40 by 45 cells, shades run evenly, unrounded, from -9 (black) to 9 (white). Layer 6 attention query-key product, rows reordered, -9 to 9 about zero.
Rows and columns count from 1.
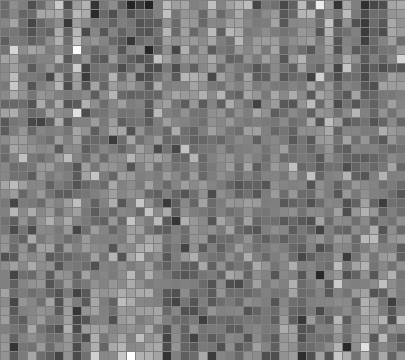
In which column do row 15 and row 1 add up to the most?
36
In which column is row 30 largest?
38
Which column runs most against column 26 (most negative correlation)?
4
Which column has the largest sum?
15
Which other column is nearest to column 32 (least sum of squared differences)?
12
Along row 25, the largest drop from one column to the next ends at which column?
19
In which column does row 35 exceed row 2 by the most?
11
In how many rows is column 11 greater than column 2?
23
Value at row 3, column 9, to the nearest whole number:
2
